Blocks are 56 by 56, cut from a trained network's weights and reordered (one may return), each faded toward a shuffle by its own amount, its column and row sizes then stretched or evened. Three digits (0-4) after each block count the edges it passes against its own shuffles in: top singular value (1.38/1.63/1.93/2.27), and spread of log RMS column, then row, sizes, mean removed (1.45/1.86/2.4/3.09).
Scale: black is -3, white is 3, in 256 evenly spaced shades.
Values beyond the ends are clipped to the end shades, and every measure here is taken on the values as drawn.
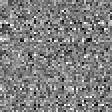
2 0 3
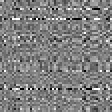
4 1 3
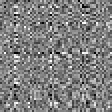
4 3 1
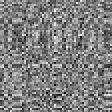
4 0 2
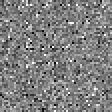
0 0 1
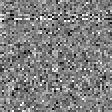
2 0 2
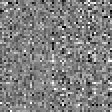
2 3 3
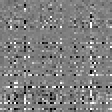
3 3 4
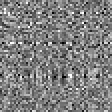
3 0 2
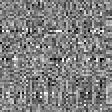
3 0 2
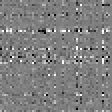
2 3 3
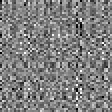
4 2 2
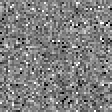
0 0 1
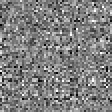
3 2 2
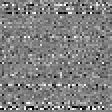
2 0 4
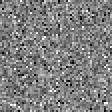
0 1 0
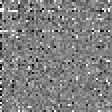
1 2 2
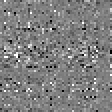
0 3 3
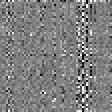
3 4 0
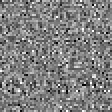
1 0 2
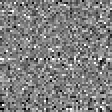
2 0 1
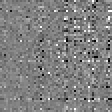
1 3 2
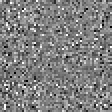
0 2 1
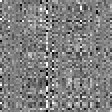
4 4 1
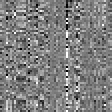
4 4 0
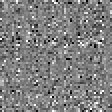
0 3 2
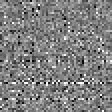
3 1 2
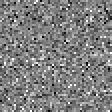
1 0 0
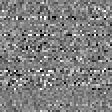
1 0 4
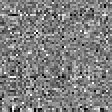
2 1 1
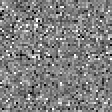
0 1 2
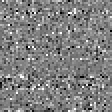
0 1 3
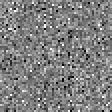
0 2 0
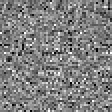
2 1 1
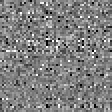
2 1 3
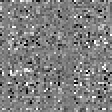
0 3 3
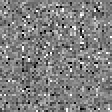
0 2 2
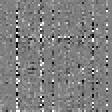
3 4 1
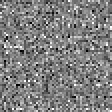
0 2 2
